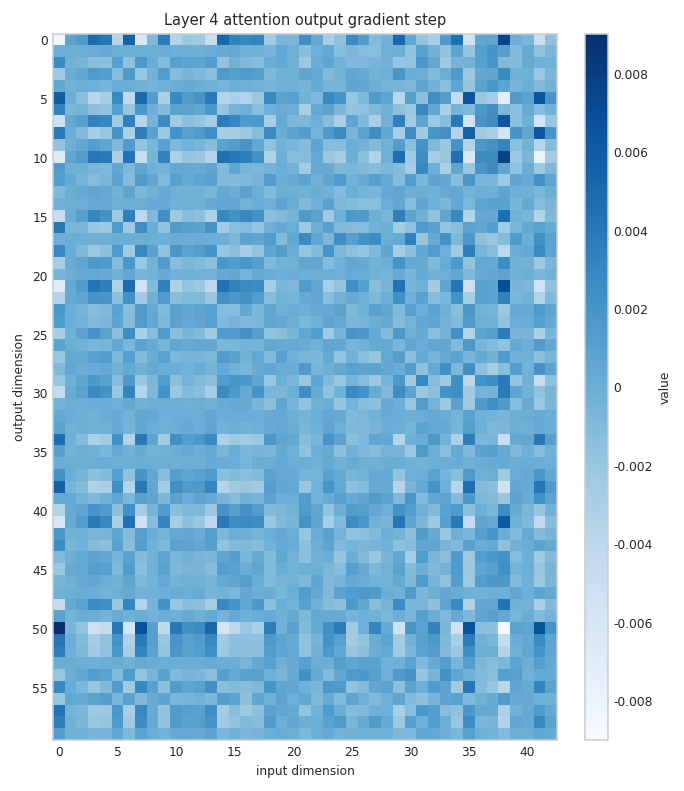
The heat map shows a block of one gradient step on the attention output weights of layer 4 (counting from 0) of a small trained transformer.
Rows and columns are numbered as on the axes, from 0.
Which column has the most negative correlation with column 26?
19
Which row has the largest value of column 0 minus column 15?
50
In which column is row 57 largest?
0
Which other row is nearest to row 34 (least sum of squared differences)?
38
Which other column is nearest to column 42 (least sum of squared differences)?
12
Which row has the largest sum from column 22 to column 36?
17
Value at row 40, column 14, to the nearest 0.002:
0.002
